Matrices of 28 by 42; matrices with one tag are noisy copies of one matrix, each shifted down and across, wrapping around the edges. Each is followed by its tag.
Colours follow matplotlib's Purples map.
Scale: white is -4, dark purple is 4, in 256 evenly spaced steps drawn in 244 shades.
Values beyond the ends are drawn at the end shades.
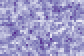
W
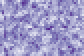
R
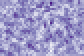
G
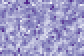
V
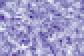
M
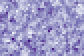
R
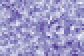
W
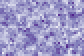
W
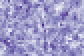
R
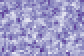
V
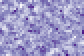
M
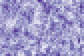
R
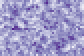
M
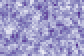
R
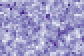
V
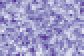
M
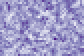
M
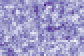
W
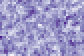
W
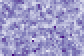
V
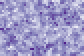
W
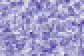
V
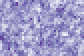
R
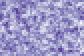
M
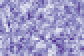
R
